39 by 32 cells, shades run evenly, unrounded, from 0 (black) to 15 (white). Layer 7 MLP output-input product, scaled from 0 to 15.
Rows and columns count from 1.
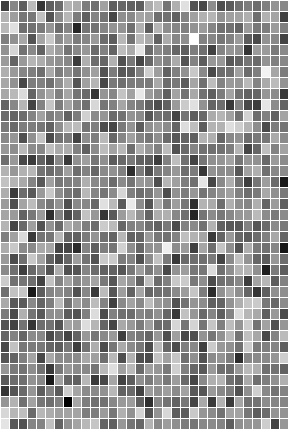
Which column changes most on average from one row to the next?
22
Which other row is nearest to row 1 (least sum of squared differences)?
36
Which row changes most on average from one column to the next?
19
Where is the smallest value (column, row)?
8, 37
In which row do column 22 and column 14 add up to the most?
4
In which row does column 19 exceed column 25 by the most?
38
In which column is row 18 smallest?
2
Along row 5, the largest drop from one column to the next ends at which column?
17
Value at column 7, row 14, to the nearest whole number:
10
